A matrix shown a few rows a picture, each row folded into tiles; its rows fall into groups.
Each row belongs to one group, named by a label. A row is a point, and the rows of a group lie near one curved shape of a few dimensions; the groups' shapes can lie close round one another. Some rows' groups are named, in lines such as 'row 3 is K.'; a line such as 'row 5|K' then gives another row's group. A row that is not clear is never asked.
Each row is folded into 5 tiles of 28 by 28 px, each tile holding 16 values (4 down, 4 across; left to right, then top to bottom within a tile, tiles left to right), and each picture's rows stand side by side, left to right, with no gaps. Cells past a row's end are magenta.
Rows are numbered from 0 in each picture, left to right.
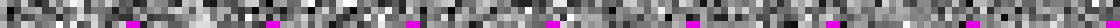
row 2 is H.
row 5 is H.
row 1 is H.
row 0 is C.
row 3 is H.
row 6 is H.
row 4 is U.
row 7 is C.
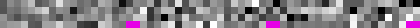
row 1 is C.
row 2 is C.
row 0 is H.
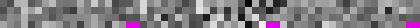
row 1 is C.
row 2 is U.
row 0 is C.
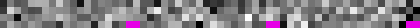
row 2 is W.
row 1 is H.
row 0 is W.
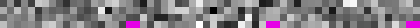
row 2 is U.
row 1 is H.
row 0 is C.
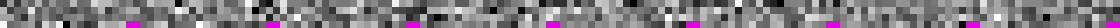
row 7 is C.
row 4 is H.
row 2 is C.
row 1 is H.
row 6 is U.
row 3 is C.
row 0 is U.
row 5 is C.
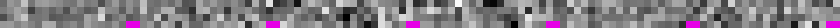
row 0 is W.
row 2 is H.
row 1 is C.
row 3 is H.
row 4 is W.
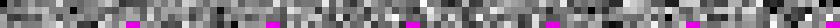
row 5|C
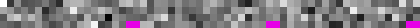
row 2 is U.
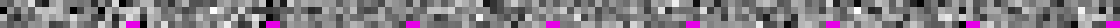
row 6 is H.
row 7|H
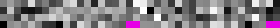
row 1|C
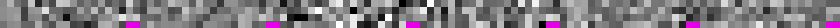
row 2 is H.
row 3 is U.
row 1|H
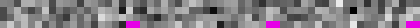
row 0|H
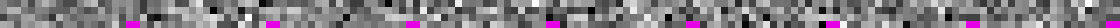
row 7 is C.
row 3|C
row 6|U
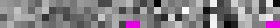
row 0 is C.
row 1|H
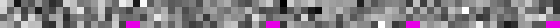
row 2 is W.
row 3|H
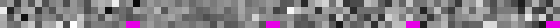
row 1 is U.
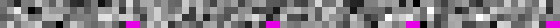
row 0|H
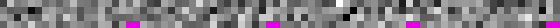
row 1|H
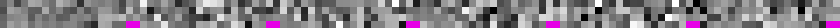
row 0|H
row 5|H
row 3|H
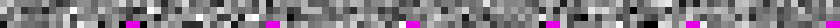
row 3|U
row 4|H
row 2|C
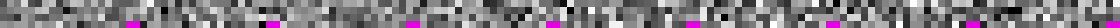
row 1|U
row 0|C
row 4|U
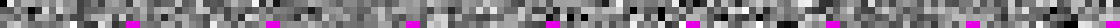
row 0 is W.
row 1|C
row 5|H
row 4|C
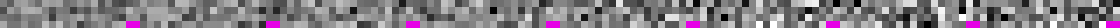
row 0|C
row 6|H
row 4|C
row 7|C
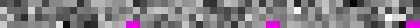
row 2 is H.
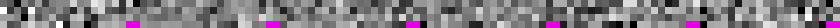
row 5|H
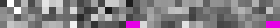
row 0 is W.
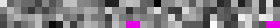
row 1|H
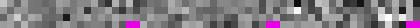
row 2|H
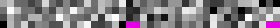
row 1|C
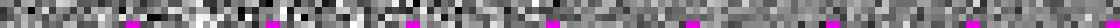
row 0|H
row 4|C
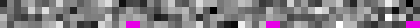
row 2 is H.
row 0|H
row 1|H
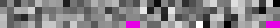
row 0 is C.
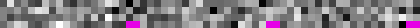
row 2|U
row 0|H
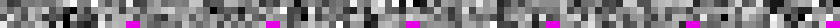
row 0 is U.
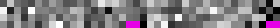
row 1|W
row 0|U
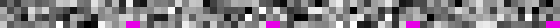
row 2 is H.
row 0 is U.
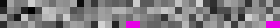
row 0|W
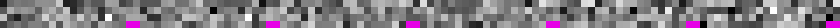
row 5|W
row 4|H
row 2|U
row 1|H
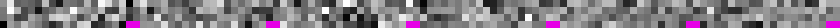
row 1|C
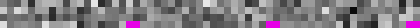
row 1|U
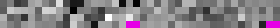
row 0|C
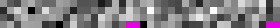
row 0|H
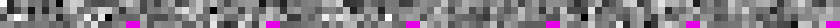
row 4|U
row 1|H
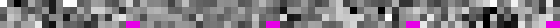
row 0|U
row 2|H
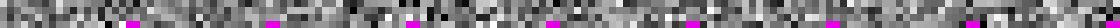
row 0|C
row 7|W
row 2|C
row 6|W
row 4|H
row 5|W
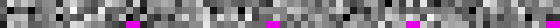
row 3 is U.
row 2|C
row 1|H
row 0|W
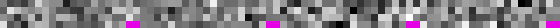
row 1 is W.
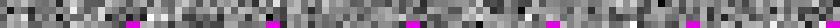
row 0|W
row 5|C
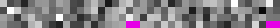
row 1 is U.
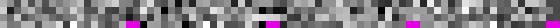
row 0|C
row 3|W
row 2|H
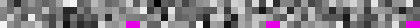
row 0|U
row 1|U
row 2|U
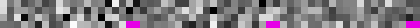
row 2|C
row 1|H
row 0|C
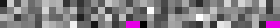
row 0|W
